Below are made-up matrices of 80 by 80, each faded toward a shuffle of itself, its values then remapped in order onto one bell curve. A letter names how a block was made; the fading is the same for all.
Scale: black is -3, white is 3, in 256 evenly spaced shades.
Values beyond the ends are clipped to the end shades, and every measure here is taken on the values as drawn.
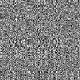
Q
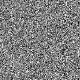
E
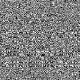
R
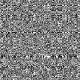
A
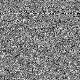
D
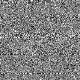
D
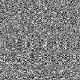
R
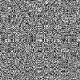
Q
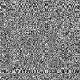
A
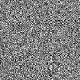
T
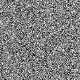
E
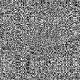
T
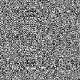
T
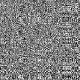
Q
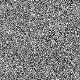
E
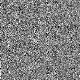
E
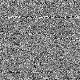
D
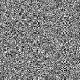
T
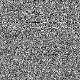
D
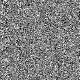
E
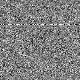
D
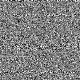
D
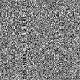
T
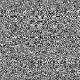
R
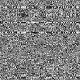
A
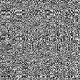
A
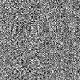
T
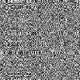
A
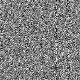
E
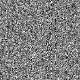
E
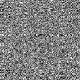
T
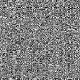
R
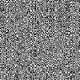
Q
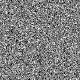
E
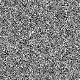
E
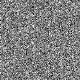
E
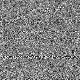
D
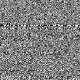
R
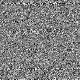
D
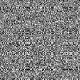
A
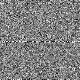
D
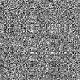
T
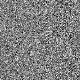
E
